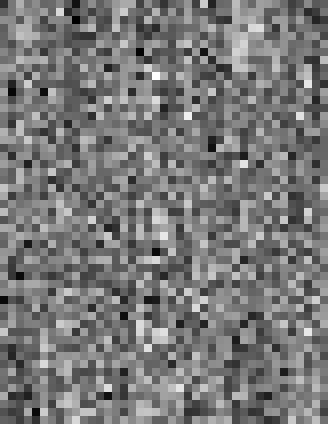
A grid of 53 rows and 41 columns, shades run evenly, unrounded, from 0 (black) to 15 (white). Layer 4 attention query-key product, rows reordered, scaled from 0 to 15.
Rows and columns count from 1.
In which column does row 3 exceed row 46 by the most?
30
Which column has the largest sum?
19
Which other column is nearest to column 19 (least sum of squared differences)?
38
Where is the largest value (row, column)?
10, 20
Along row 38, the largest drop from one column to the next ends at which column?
16
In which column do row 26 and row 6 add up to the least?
12
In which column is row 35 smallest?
3
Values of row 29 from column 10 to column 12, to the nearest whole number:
6 8 4
